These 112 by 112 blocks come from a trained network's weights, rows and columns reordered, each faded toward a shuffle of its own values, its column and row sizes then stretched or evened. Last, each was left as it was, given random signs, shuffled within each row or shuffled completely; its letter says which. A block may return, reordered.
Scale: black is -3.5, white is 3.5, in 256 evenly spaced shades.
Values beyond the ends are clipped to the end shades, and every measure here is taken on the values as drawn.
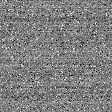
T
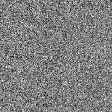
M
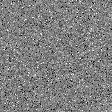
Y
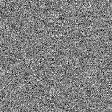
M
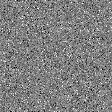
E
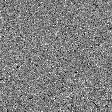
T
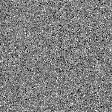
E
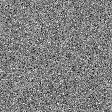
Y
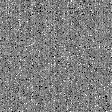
M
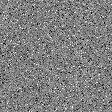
Y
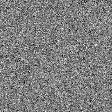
E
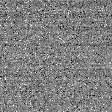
M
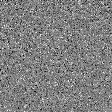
T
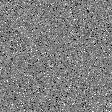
Y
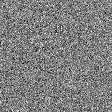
T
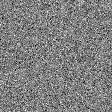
Y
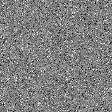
E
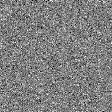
M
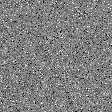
Y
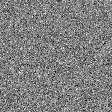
T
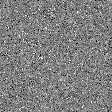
Y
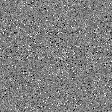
E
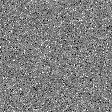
Y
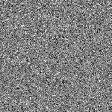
M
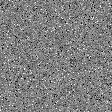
Y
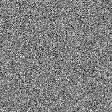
M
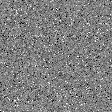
T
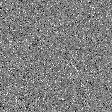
Y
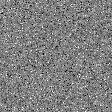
Y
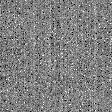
M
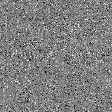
E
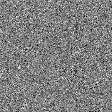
E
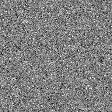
T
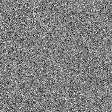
E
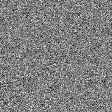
T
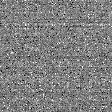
M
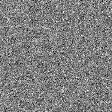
E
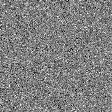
T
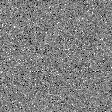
T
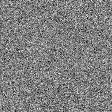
T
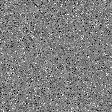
T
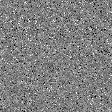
E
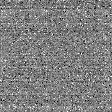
M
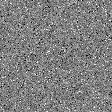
Y
